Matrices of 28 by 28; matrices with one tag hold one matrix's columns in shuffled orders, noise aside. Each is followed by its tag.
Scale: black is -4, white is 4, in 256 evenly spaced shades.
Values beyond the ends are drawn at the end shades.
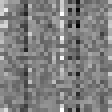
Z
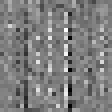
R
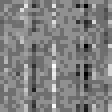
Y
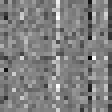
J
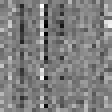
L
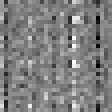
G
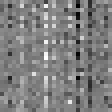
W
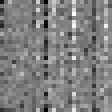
Z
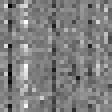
Y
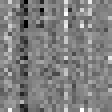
Z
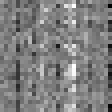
Y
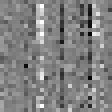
L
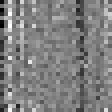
Z
